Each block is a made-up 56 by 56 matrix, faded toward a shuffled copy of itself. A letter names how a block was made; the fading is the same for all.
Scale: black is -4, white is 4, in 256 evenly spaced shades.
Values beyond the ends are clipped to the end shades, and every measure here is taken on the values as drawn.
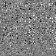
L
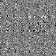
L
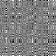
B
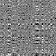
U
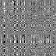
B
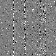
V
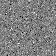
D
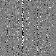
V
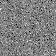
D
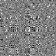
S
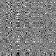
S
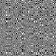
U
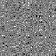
S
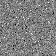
D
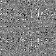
L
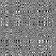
U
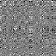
U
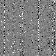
V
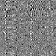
S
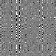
B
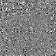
L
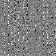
V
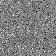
D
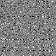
L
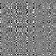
B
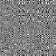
U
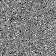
D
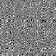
S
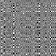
B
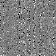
V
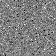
D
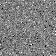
D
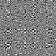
U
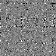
L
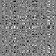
U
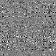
L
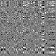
U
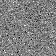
D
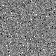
D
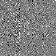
L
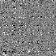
L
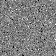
D
